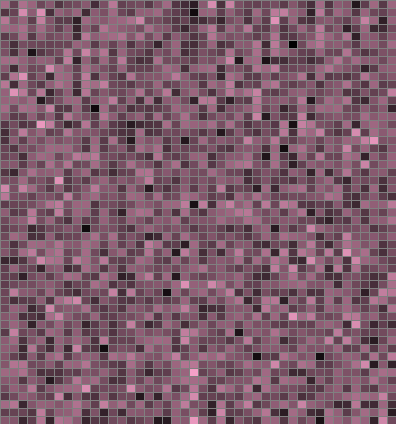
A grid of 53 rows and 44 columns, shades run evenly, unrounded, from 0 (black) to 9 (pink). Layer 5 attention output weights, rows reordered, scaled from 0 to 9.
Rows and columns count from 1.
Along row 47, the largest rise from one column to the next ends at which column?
22
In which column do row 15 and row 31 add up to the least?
30
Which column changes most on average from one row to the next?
41
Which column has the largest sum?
7
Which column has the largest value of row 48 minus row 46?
42
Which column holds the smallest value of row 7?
4
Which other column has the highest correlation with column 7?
17
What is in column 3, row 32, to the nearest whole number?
6
